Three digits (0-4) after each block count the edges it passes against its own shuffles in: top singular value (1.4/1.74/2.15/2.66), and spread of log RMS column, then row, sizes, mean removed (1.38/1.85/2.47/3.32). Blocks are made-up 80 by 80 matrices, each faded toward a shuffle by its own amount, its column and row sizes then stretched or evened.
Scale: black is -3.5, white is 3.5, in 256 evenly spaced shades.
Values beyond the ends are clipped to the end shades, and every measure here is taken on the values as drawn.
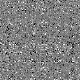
1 2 2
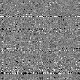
3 1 3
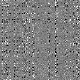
2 4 2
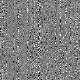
1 4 0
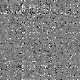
2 2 2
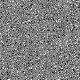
0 1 1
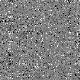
2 2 1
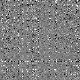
1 3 3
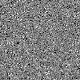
1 0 1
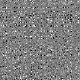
0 3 3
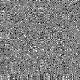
3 0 1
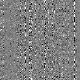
3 4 0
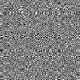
4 0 3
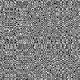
4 1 1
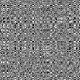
4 3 3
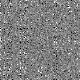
1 3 1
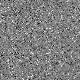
0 0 1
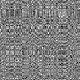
4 1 1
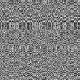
4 1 3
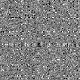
3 1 3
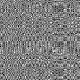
4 0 2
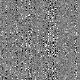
0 4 1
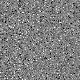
0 1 0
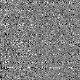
0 3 3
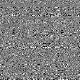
1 1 4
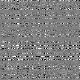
2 2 4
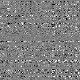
2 2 4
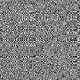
4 1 3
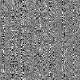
2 4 1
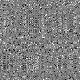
3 0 1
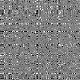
4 2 3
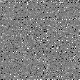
1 1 3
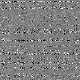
0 2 4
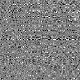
3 0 3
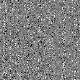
1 3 0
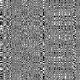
4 4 2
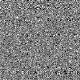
2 1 2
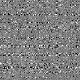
3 1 3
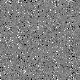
0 2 1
